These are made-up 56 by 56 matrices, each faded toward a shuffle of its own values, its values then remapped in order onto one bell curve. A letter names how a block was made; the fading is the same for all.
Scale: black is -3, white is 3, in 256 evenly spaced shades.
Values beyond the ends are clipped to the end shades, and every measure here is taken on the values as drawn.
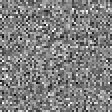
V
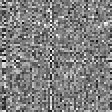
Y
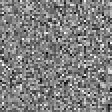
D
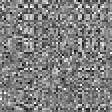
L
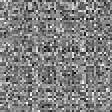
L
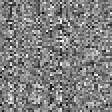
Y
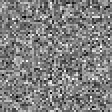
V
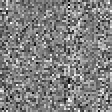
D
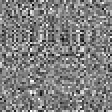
L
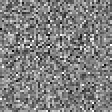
V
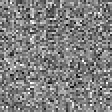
V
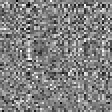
L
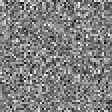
V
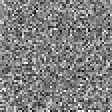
V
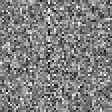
D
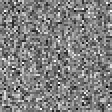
D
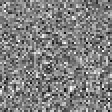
V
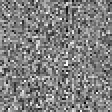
D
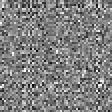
L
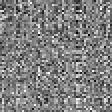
Y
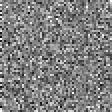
D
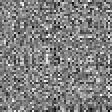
Y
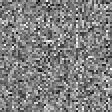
D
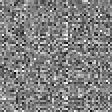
L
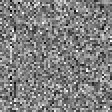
D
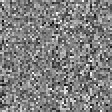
D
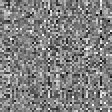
Y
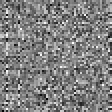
Y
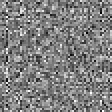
Y
